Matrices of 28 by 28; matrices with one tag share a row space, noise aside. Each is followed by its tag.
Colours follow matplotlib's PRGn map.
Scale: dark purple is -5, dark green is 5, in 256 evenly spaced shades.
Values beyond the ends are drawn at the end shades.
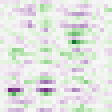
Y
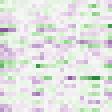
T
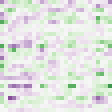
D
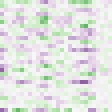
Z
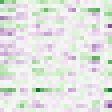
T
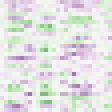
Y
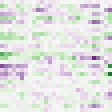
T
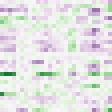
T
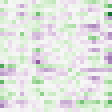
T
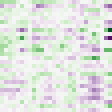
T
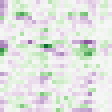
Z
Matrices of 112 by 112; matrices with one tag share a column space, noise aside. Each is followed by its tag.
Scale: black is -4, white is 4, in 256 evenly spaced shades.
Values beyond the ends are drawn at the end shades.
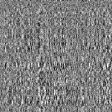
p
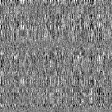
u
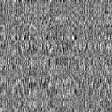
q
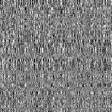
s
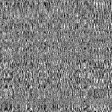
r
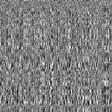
p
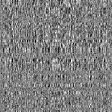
s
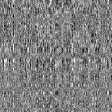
s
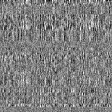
u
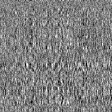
p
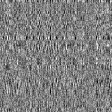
q
